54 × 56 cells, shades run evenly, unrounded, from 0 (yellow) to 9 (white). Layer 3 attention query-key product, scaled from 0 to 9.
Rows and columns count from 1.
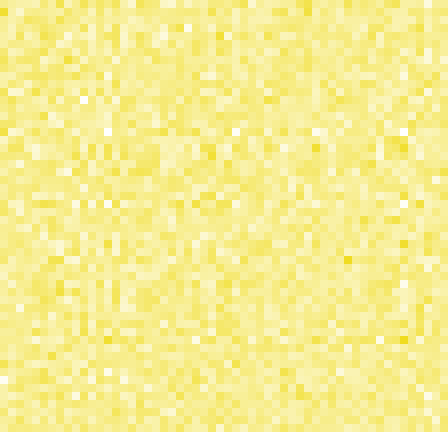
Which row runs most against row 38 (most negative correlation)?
8
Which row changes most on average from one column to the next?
26
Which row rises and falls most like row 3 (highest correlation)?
37
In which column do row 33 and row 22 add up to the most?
9
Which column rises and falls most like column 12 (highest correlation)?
16
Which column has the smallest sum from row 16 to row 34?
27
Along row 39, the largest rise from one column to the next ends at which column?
54
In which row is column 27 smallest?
20
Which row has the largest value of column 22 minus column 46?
28
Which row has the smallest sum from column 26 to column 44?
50
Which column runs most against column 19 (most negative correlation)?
22
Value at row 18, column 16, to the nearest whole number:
4
